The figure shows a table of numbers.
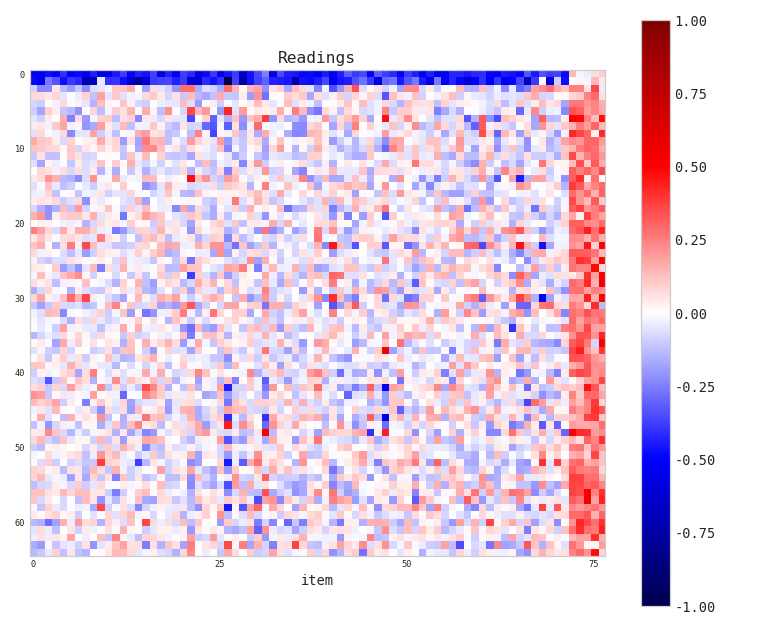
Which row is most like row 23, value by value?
30
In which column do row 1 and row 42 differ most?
15
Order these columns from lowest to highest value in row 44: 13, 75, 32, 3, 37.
13, 37, 32, 3, 75
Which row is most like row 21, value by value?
56
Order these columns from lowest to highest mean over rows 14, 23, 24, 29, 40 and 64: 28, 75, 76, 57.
28, 57, 76, 75
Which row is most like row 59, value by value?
20
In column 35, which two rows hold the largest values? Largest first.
63, 5
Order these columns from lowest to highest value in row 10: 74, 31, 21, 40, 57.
31, 40, 21, 57, 74
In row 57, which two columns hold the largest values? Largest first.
74, 76
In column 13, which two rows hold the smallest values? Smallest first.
1, 0
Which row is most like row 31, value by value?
2
